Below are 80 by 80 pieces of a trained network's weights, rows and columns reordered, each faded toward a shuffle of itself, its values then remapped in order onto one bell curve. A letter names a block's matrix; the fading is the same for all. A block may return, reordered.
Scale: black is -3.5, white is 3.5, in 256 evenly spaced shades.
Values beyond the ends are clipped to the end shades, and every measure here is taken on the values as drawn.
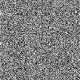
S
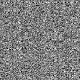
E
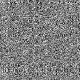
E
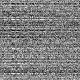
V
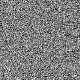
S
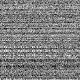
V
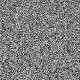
E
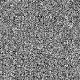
S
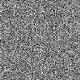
S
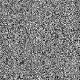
S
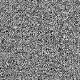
E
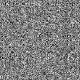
E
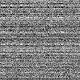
V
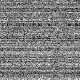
V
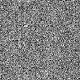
E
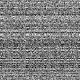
V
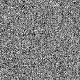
E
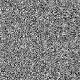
E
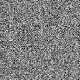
S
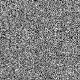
S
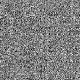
E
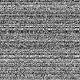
V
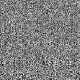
E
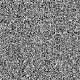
E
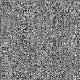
E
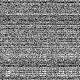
V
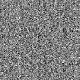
E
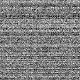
V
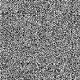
S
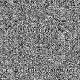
E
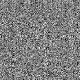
E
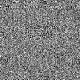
E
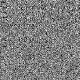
S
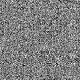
S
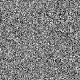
E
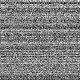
V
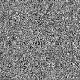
S
